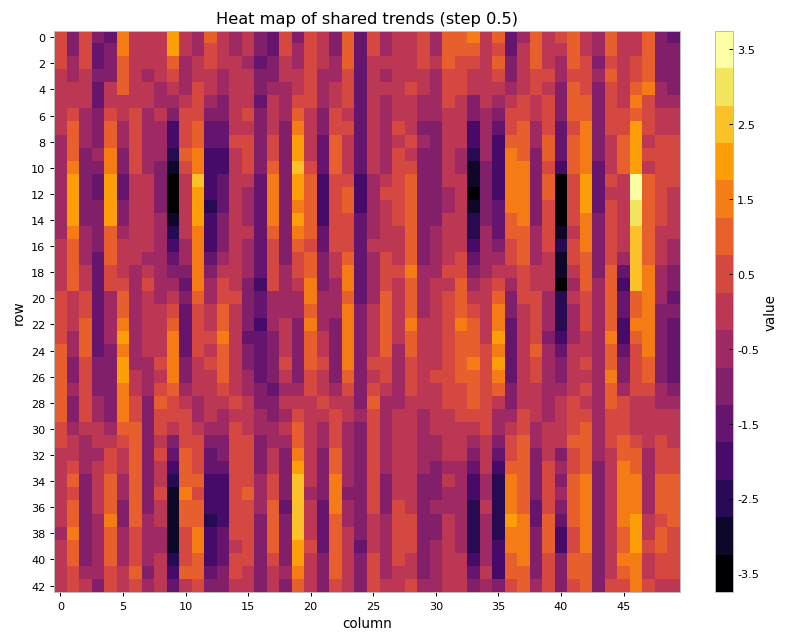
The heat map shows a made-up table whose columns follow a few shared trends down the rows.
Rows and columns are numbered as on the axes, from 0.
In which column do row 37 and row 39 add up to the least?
9
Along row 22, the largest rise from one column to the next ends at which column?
46
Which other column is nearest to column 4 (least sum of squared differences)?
1
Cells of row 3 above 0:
14
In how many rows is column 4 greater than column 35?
26
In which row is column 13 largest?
23
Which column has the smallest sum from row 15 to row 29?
40
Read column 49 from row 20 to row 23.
-1.5 -1 -1.5 -1.5
